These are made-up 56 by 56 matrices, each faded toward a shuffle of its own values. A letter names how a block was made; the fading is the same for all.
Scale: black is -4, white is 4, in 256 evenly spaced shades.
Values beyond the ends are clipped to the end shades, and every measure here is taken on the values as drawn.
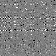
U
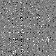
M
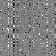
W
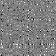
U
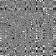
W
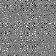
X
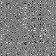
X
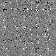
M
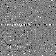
X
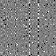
W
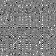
U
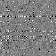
U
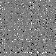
M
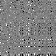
U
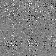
M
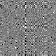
W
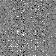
M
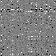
X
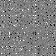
X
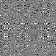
U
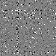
X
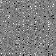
M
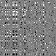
W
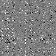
M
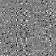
U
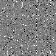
M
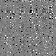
X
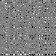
U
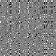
W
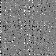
M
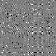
U
